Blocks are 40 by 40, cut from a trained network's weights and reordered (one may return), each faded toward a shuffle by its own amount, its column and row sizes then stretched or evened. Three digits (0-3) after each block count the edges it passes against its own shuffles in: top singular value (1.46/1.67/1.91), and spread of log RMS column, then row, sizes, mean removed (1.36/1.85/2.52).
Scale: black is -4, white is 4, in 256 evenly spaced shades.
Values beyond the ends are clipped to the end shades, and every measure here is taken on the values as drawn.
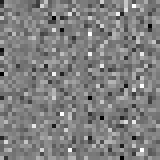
0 2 0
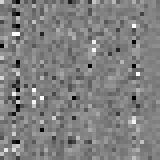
1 2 0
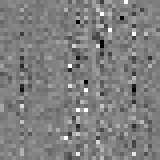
0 2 0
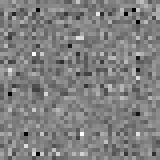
0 1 2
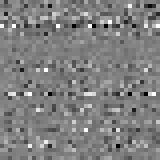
0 0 3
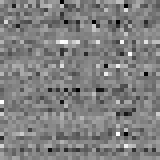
1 1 2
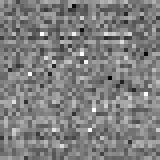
1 0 0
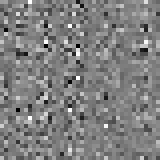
1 3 1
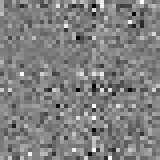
1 1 2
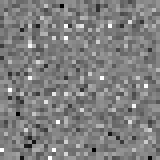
0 0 0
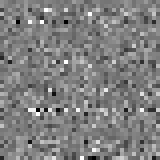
0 1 2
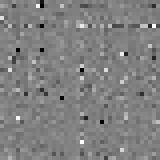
0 1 1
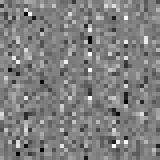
0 3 0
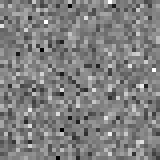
0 1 0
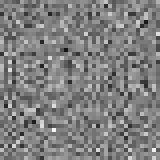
3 1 1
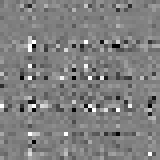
1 2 3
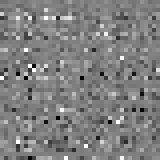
0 1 3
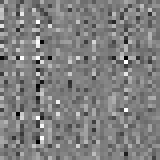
3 3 1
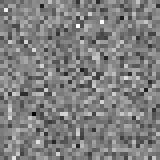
1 0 0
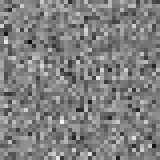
0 0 0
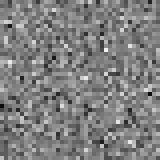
0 0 0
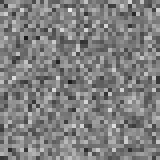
1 0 1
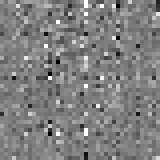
0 2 1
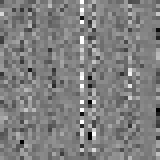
2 3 0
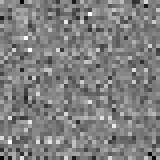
1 1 1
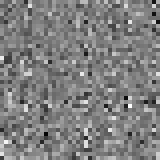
0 2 2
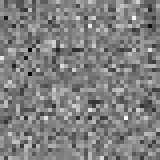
1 0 2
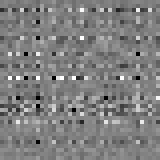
3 1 3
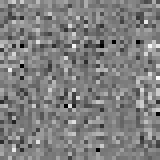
0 2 1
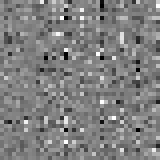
2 2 2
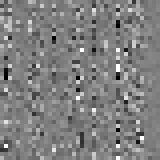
0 3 0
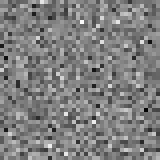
2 0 0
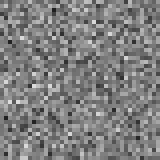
2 0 0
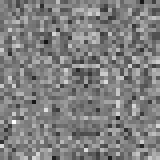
3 0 0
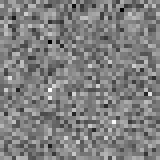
1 0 0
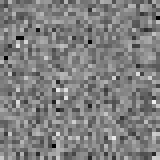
0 1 1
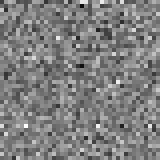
0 0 1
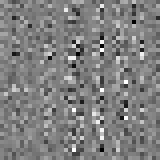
2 3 0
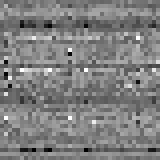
3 1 2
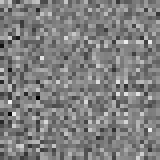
3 2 1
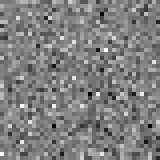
0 1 0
